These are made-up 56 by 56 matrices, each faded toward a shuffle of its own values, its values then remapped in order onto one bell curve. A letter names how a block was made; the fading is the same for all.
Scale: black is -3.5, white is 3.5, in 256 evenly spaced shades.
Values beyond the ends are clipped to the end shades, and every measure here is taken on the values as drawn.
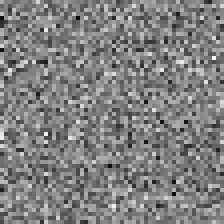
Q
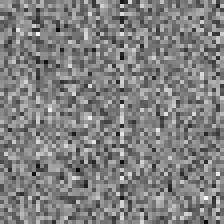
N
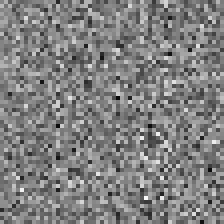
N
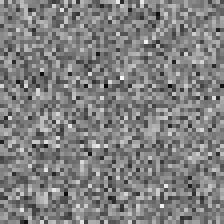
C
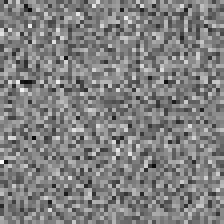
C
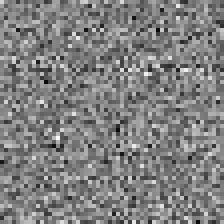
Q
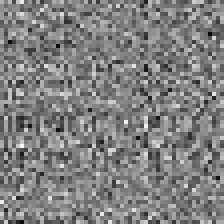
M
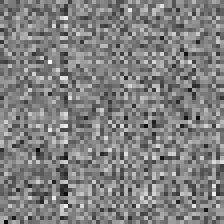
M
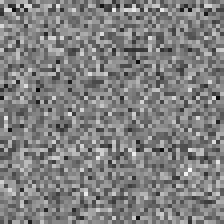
Q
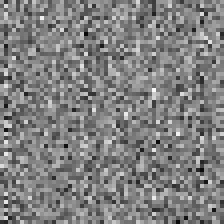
N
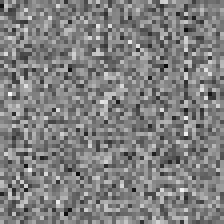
N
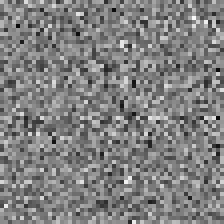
Q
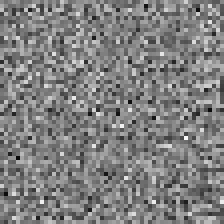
Q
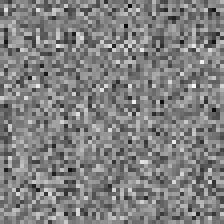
Q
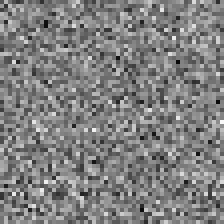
C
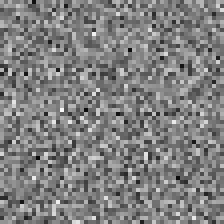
C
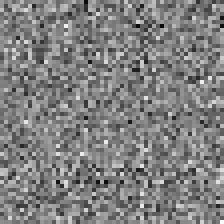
Q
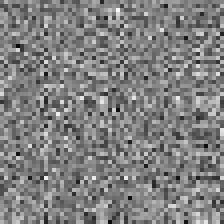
M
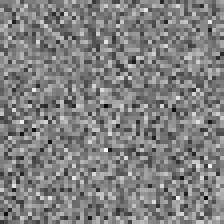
C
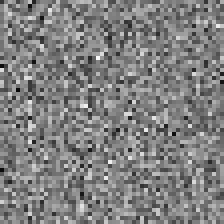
N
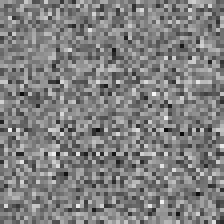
Q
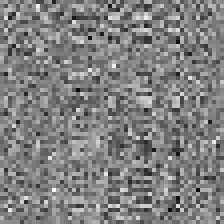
M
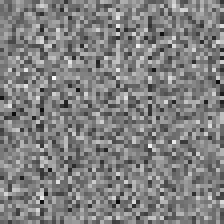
N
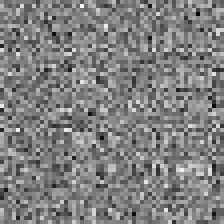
M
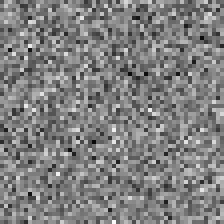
C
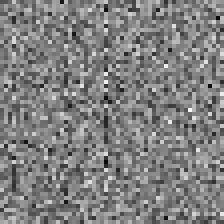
N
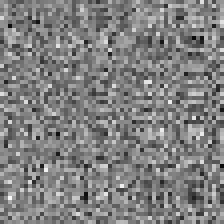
M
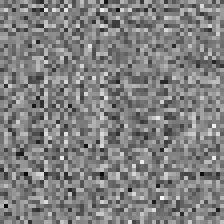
M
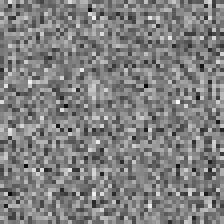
Q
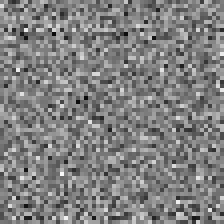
Q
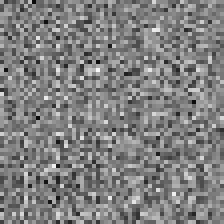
M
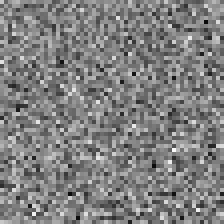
C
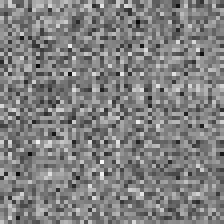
M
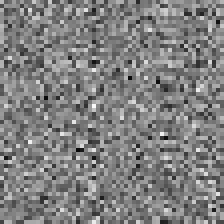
M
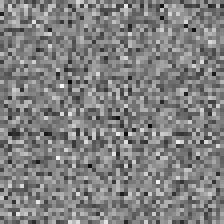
Q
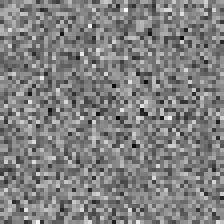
C
